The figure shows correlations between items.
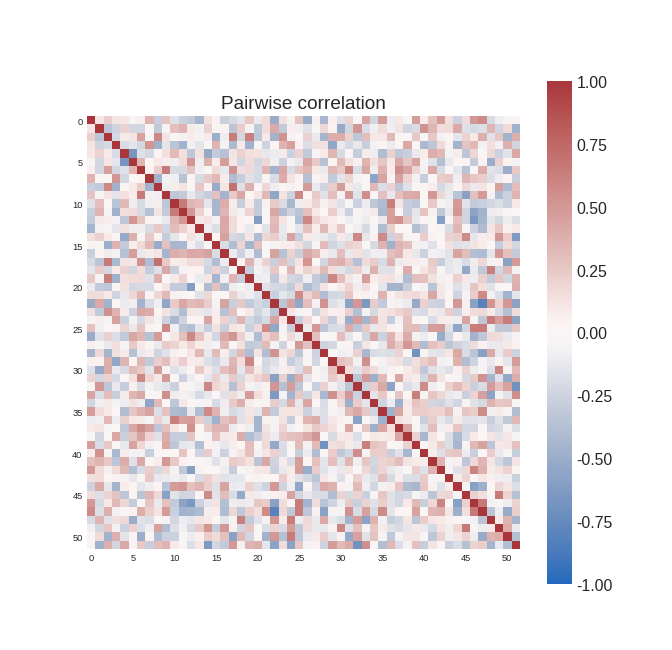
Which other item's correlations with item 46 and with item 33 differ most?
29
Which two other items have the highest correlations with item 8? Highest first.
17, 2
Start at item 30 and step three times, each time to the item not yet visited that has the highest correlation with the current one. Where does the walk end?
14
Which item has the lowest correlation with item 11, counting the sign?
46
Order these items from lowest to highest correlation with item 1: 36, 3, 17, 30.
30, 17, 3, 36
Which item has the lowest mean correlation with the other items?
20
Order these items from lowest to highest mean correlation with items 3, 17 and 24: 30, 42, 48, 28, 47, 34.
47, 42, 28, 30, 34, 48
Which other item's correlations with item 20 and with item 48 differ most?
24
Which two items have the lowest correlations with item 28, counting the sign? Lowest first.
39, 47
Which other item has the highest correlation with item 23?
2
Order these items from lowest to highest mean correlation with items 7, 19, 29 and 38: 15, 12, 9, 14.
15, 14, 12, 9
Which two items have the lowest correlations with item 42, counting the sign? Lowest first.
12, 26
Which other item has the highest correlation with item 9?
6
